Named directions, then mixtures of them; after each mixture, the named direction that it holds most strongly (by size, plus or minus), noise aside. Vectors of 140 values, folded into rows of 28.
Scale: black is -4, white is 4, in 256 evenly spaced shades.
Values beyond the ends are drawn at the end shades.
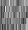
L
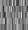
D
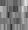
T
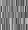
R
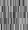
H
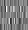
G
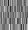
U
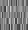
U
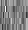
L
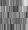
T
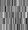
L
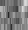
T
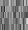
L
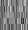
U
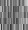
H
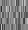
R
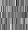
R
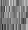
L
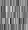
G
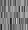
R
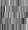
L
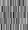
H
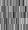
H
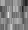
T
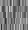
H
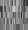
T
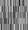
H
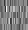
G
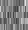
H
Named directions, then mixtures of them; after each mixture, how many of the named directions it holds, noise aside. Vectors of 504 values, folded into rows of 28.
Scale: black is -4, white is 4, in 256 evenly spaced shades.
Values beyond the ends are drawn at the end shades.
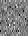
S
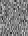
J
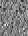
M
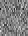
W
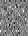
one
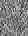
one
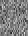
four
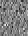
one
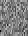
four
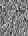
three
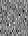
two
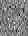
two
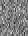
four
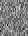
two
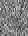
one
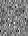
two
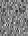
two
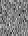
two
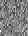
four
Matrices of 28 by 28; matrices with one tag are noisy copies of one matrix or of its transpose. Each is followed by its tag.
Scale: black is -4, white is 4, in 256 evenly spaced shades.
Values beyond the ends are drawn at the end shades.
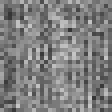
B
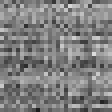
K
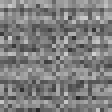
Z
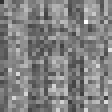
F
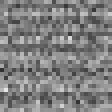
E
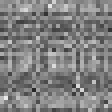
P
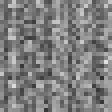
E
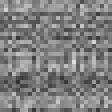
P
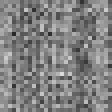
P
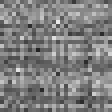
K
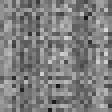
P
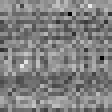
P
